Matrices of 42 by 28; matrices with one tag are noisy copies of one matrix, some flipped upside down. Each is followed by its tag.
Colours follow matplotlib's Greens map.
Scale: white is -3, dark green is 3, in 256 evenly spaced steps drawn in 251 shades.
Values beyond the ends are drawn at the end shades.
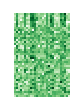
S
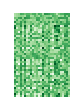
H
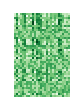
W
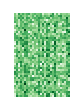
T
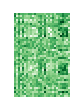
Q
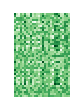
H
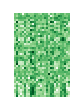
S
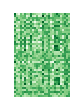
H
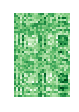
Q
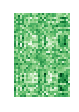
Q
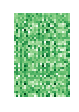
T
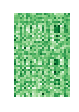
H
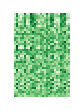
S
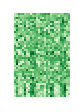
S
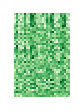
S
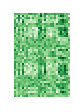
Q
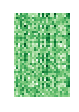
T
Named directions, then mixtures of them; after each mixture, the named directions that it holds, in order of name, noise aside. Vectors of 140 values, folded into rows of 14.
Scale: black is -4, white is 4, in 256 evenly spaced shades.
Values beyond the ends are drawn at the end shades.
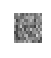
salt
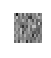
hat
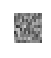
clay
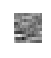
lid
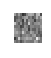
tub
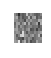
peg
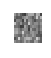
tub.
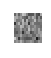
tub.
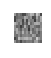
clay, tub.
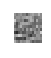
lid, salt.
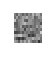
hat, lid, salt.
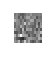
lid, peg, salt.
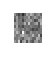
peg, tub.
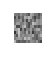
clay.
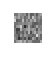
clay, salt, tub.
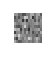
clay, lid, tub.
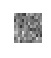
peg, salt, tub.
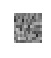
clay, salt, tub.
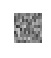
clay.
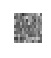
lid, salt, tub.
